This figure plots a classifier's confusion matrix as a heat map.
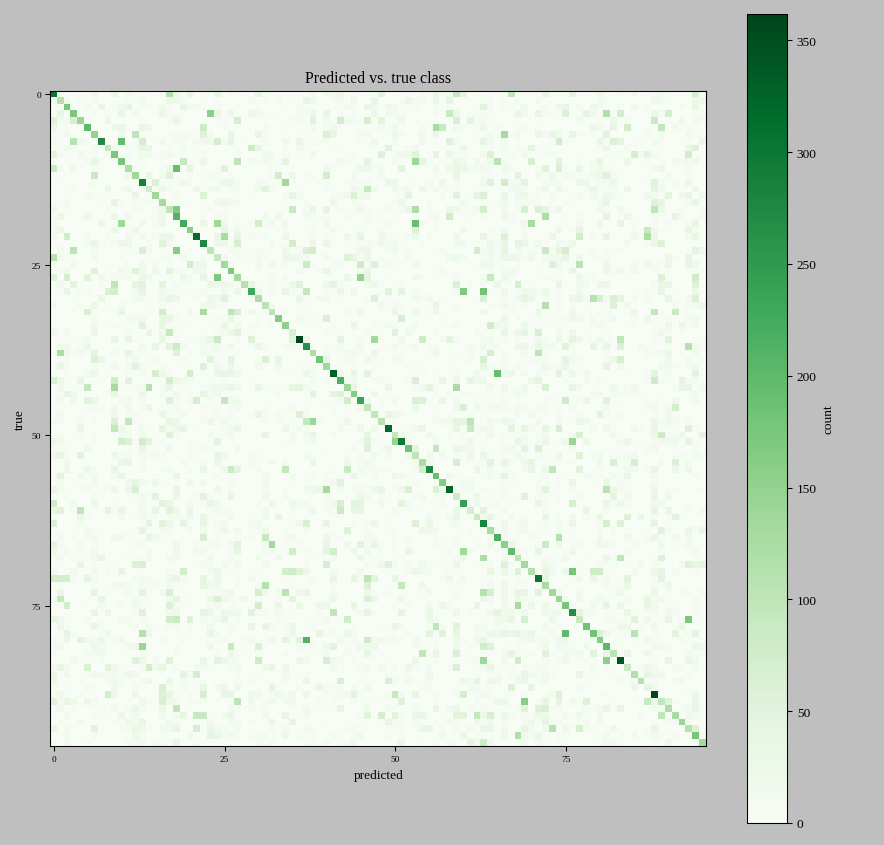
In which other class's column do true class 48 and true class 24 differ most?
38
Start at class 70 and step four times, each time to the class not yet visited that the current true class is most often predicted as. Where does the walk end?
74
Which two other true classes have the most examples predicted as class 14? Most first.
43, 84
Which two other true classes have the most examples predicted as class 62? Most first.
91, 23
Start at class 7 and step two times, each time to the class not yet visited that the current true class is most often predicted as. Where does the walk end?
53
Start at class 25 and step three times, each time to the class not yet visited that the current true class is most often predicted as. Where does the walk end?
73
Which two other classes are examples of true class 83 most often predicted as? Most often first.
81, 63
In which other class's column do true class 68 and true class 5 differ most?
56
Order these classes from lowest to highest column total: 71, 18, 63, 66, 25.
25, 71, 66, 18, 63
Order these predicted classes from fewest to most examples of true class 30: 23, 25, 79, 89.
89, 23, 25, 79
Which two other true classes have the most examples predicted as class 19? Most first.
10, 70
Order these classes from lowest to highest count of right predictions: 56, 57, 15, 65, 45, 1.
1, 15, 57, 56, 65, 45
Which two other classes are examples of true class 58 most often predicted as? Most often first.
40, 81
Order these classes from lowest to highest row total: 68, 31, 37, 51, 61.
31, 68, 61, 37, 51
